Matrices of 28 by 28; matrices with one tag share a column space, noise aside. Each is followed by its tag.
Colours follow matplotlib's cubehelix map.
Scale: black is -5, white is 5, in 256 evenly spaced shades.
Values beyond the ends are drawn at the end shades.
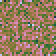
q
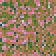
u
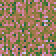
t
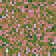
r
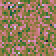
r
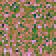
r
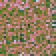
q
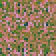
t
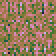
t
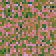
r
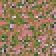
r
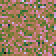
r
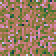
q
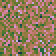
r
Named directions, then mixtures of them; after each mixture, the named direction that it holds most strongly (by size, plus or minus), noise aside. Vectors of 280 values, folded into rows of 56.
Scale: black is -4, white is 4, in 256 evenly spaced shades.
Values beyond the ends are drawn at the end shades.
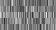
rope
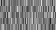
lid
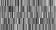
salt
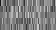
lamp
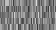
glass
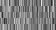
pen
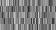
glass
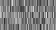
rope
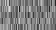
salt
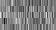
rope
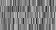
glass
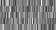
lid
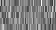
lid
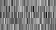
rope
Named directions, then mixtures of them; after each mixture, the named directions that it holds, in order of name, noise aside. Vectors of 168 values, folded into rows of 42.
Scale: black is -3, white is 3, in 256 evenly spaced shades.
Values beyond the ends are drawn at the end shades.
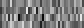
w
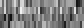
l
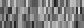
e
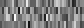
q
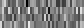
e, q.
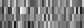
e, l, q.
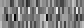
q, w.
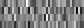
e, q.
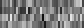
l, w.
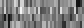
l.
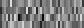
w.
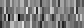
l, w.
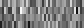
e, l, q.
